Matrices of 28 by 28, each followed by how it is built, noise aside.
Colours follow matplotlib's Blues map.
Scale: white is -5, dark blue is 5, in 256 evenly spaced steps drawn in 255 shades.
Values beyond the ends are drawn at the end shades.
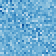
block diagonal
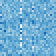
uneven columns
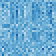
low rank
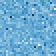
sparse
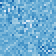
block diagonal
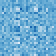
low rank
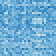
blocks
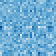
low rank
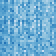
blocks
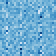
uneven columns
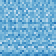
repeating columns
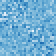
block diagonal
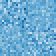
block diagonal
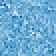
banded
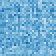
blocks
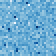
sparse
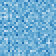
low rank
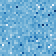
sparse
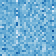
uneven columns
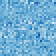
uneven rows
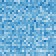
blocks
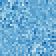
block diagonal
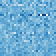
uneven rows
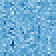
uneven columns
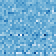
uneven rows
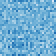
blocks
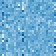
uneven columns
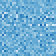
low rank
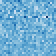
uneven rows
